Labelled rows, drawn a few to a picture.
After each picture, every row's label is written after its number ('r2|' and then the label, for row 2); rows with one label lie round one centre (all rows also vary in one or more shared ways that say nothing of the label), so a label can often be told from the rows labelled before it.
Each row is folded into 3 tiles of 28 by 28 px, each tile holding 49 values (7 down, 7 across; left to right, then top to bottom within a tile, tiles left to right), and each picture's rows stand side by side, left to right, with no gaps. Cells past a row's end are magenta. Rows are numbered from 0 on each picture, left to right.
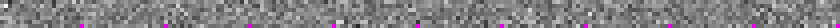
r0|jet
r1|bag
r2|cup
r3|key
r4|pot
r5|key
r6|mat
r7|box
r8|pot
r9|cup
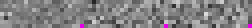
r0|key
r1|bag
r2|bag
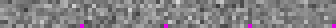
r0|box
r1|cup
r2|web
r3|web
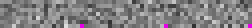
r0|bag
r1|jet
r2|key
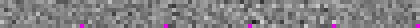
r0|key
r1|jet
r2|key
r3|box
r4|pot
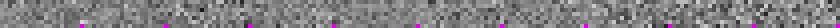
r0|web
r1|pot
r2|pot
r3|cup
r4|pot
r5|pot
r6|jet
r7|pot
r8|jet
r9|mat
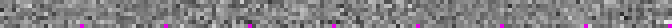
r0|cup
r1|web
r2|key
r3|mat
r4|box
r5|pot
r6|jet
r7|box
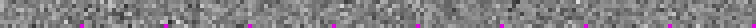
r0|pot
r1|pot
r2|jet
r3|pot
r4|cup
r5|web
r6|bag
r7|mat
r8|mat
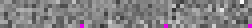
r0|web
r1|pot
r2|key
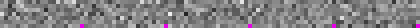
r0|web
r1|web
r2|key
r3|box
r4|mat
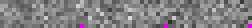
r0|jet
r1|pot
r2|web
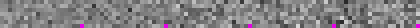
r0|pot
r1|mat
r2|jet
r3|box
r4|bag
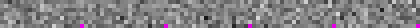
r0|jet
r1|cup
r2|mat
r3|web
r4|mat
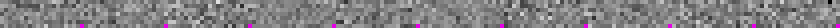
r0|bag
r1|cup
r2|web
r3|jet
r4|mat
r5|mat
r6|bag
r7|bag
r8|mat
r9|jet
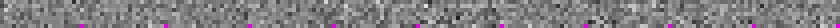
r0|web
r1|bag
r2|bag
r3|box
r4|mat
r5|mat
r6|bag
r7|web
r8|key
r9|bag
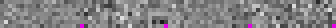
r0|cup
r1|jet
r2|box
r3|pot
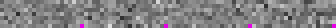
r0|web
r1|mat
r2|bag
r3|box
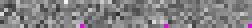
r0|jet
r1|jet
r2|jet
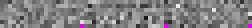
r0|mat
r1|web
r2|bag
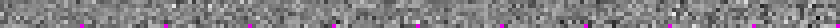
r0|mat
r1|cup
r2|cup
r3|pot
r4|jet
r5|box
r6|web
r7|cup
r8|mat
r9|jet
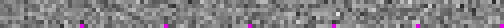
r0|cup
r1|key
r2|key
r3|jet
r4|jet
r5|box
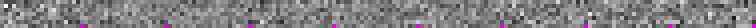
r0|mat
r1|cup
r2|cup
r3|cup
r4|box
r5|jet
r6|pot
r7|key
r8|bag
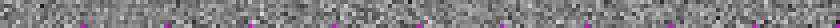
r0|box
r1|bag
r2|jet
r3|bag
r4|pot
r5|key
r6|pot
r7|pot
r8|cup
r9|mat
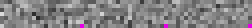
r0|box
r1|mat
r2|web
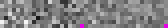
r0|pot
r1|key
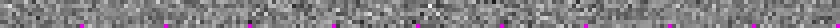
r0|mat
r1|web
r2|web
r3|bag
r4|jet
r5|bag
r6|jet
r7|pot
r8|web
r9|web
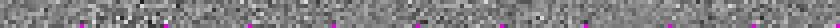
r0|jet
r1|key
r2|cup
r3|bag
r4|cup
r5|mat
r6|cup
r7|jet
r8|cup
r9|key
